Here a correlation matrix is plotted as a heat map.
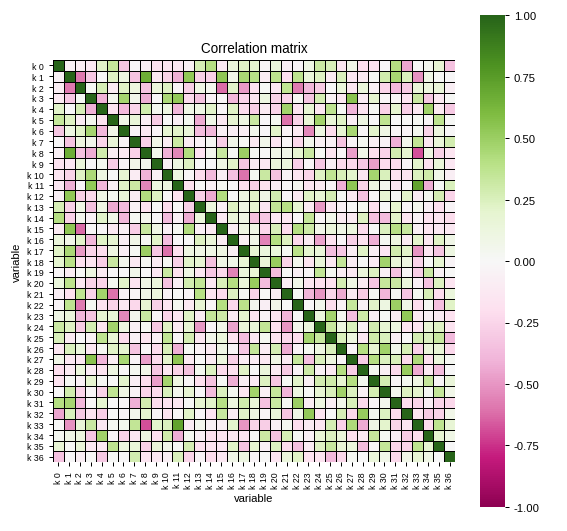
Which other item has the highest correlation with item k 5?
k 24
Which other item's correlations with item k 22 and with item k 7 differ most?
k 31
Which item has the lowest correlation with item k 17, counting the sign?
k 10
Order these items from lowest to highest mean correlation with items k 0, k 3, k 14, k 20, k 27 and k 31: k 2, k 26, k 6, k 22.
k 2, k 26, k 6, k 22
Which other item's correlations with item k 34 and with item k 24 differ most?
k 21
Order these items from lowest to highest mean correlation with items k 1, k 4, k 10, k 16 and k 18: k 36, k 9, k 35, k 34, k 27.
k 27, k 36, k 9, k 35, k 34
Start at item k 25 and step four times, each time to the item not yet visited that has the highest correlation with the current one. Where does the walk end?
k 26
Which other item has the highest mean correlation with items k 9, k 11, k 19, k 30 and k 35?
k 33
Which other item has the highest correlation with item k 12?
k 1
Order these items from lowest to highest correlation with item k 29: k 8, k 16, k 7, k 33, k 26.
k 16, k 8, k 7, k 33, k 26
